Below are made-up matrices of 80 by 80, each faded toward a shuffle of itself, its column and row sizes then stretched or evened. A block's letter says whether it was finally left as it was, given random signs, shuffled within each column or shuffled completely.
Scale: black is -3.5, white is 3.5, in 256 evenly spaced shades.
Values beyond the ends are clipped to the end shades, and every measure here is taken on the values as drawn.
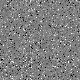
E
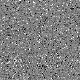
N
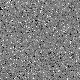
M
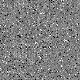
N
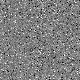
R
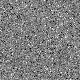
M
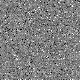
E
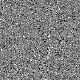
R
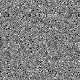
N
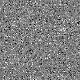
N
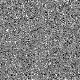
E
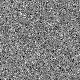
M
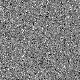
R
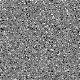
N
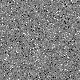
M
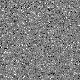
N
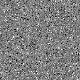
N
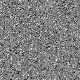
R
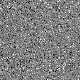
N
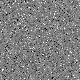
M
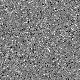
M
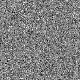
R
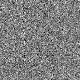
R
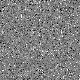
E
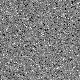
M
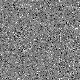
E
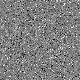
R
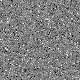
M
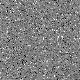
R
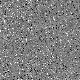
R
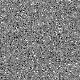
R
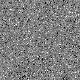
E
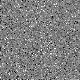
E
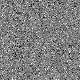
E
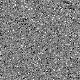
E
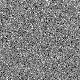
M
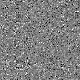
N
